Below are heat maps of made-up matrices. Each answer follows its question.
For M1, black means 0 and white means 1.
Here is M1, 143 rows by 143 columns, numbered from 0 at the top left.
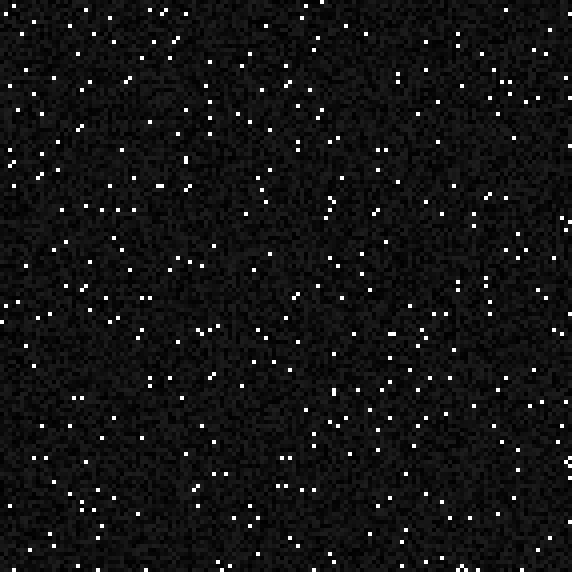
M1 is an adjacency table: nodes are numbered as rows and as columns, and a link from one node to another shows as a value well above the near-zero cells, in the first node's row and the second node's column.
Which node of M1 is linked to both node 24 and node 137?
node 134
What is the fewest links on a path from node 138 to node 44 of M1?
2
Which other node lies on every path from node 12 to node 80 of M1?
node 27
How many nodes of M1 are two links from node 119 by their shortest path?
8
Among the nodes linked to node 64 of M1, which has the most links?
node 82
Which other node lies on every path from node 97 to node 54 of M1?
node 140
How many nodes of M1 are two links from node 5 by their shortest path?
3
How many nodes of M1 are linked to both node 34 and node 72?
0
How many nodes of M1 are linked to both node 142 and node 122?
2
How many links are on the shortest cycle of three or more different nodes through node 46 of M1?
3
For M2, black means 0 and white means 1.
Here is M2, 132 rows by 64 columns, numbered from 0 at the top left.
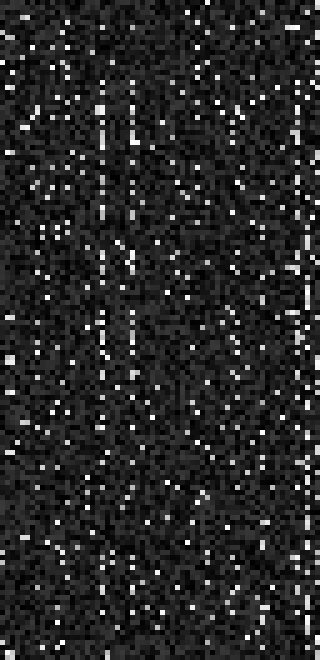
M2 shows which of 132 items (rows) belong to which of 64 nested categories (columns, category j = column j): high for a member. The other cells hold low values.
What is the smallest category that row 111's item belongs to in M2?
58
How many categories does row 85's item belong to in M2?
7
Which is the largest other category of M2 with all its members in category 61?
52
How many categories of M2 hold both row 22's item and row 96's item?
0
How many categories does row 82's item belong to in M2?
3
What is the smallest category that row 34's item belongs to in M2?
16
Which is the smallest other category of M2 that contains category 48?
6
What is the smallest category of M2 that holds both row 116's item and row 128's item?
41
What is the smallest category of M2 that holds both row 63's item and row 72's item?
1
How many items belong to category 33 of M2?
3
